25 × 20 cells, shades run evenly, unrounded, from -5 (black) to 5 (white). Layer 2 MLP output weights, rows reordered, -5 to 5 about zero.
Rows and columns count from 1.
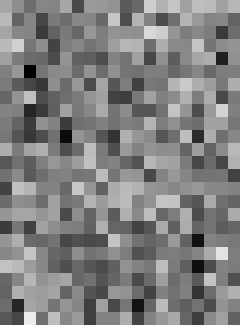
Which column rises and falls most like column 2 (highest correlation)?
12
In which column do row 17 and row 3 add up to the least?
19
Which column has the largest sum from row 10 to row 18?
11
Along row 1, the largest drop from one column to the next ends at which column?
7
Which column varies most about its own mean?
3
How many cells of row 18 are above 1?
4
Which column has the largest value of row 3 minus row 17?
14
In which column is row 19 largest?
10
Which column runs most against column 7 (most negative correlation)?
1
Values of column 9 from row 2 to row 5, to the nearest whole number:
-1 0 0 -2
